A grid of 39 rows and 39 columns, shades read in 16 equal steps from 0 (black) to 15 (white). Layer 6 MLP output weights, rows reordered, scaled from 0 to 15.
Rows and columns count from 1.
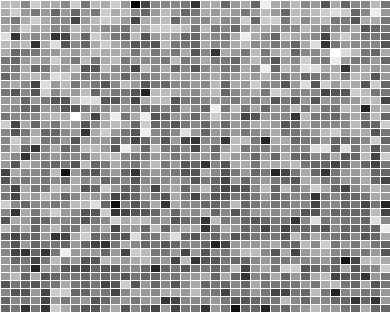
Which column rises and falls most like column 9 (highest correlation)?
16
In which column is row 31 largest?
33
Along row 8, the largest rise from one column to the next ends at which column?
34
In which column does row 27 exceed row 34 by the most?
11
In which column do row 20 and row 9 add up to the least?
35
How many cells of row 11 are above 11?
5
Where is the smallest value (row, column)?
1, 14
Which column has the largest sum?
6
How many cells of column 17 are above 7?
24
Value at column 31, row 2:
10
